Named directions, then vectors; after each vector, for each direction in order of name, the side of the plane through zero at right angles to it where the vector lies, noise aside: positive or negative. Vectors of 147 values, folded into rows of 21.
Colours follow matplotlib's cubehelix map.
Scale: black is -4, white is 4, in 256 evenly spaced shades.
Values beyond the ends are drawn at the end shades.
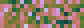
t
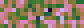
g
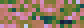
negative, positive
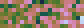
positive, negative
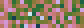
positive, positive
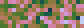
positive, negative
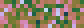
positive, positive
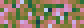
positive, positive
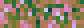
positive, positive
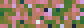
negative, negative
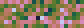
positive, negative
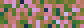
negative, negative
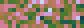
negative, positive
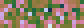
positive, positive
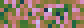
negative, negative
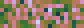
negative, negative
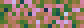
negative, negative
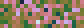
negative, negative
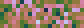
negative, negative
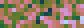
positive, negative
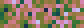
negative, negative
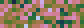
negative, positive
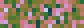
positive, positive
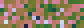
positive, negative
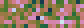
positive, negative
